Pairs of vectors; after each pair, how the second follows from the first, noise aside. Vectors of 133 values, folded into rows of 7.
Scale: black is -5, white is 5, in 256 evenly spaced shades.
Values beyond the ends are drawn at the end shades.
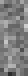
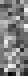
scaled up.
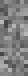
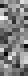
wrapped around, scaled up.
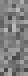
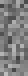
reversed.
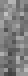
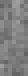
reversed, negated, shrunk.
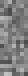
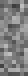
wrapped around, negated.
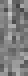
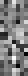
wrapped around, scaled up.
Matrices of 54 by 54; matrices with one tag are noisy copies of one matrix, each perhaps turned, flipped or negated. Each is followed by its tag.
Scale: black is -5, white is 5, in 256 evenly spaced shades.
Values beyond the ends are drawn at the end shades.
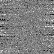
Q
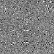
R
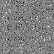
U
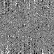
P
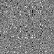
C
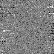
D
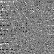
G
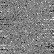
P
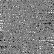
D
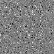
C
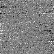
D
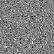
C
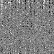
G
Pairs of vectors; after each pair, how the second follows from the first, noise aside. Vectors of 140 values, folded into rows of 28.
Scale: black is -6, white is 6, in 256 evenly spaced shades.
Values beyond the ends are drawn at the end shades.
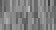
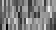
reversed, scaled up.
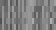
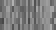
wrapped around.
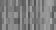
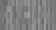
wrapped around, negated, shrunk.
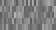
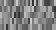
negated, scaled up.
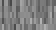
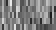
negated, scaled up.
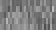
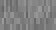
reversed, shrunk.
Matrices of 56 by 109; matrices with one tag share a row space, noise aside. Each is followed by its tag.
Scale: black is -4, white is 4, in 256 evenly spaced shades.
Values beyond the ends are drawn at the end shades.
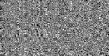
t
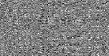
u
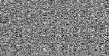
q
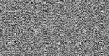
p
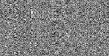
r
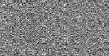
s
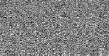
s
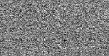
s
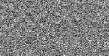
s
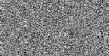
t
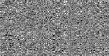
s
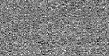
u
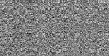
s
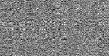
s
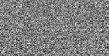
q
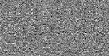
p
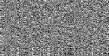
t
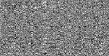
p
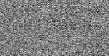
u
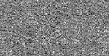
s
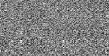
q
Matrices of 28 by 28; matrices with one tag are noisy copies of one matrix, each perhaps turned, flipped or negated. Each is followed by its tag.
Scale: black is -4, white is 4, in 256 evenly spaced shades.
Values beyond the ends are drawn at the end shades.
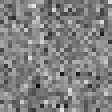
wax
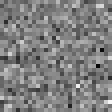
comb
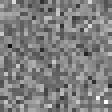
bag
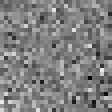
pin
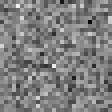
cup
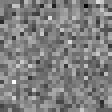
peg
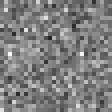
wax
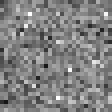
peg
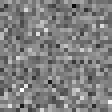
cup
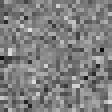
comb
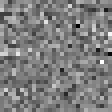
comb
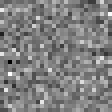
comb
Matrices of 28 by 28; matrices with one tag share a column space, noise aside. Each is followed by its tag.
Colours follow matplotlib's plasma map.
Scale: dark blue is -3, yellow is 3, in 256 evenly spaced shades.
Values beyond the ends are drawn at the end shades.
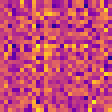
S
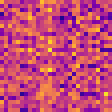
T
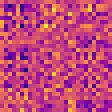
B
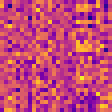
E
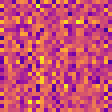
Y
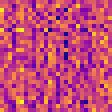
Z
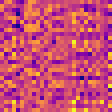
B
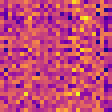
T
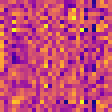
Z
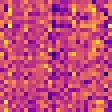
B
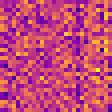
T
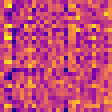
Z
